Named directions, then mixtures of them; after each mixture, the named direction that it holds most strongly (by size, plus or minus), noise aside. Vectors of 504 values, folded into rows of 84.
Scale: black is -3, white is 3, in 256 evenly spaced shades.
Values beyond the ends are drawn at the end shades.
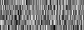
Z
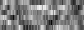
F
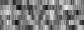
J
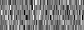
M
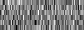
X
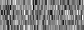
M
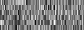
Z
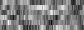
F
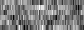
F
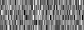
M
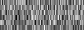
Z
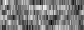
F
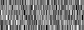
Z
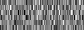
M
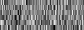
Z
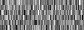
X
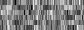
J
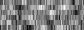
F
